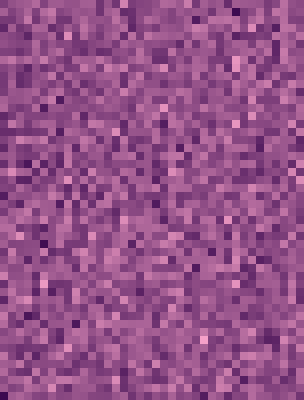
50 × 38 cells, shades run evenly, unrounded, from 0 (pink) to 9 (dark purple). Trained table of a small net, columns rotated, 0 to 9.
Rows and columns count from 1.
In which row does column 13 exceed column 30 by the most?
9
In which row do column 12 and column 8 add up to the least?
30
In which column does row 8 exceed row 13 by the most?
32
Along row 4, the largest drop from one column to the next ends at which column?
36
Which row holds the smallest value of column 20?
46
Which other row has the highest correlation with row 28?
18
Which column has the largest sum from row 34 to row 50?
5
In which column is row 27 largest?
15
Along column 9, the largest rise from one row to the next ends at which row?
24
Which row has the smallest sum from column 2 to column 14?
48
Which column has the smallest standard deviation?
19
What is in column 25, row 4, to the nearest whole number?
2
